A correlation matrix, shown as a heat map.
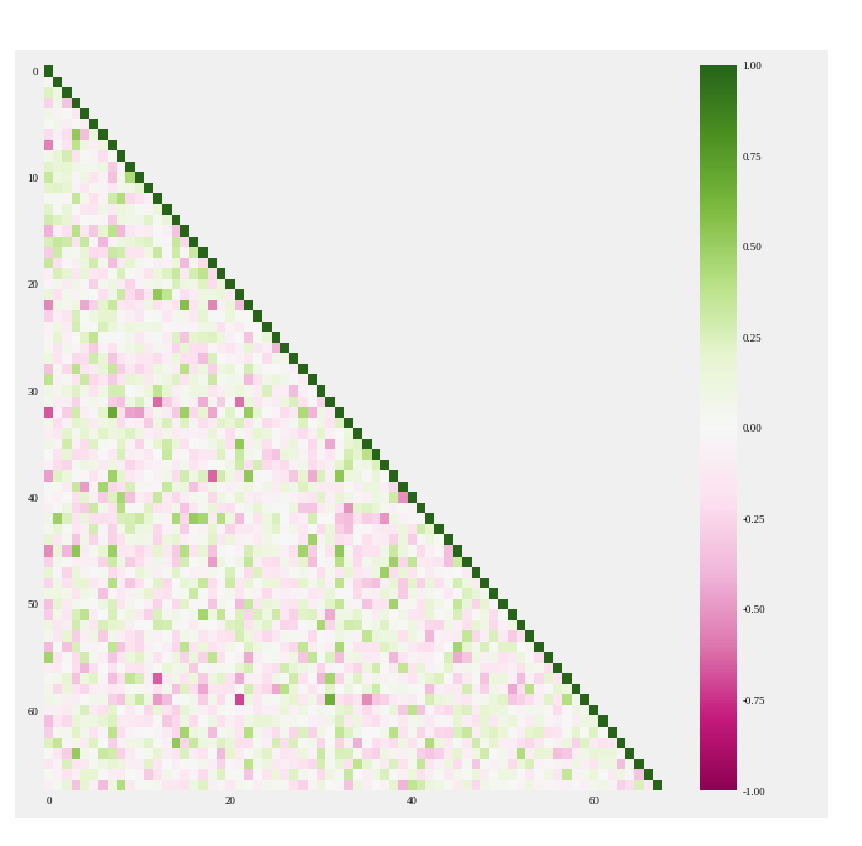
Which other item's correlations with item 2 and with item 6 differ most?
3
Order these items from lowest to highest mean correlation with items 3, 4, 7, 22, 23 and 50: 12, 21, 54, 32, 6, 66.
21, 66, 12, 6, 54, 32
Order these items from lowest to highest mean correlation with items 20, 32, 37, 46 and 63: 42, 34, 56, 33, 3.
34, 42, 56, 3, 33
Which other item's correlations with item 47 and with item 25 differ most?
37
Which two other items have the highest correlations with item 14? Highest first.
63, 42
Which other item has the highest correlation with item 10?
9
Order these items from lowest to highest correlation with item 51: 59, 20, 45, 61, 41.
59, 41, 20, 61, 45
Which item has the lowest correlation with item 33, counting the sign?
41
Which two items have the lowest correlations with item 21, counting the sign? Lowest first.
59, 31
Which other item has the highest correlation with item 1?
42
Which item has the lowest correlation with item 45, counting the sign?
0
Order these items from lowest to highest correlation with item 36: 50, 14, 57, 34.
50, 14, 57, 34
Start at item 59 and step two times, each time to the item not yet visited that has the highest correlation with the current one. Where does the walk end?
57
